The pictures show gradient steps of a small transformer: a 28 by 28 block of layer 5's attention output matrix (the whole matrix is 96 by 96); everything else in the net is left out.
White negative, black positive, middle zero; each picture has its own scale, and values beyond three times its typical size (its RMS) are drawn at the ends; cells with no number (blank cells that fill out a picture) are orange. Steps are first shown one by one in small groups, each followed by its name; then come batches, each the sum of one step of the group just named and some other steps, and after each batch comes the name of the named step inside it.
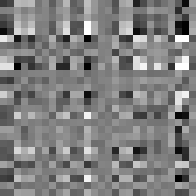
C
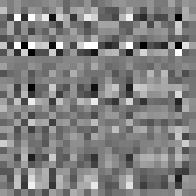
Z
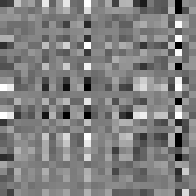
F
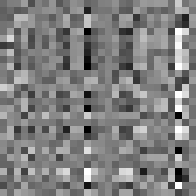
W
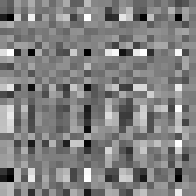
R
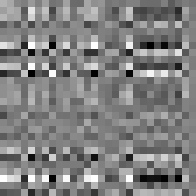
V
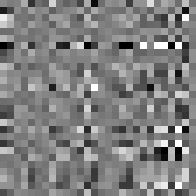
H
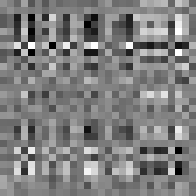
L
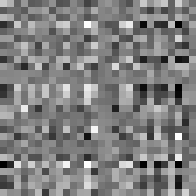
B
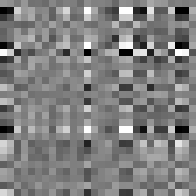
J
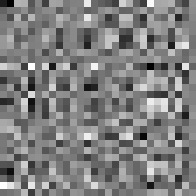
R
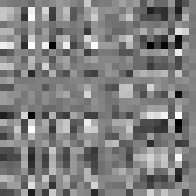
V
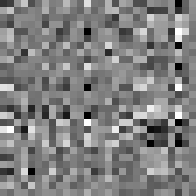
F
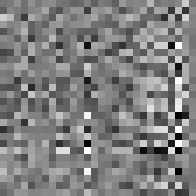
H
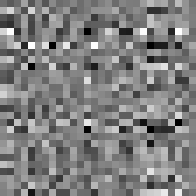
L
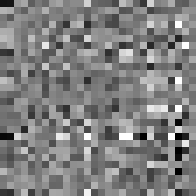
F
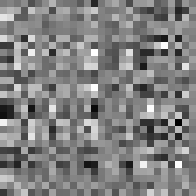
H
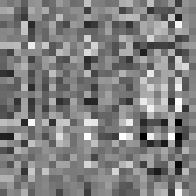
L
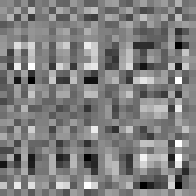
B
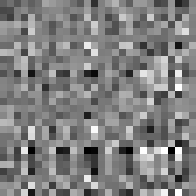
R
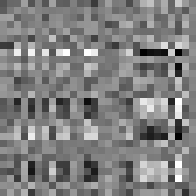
H
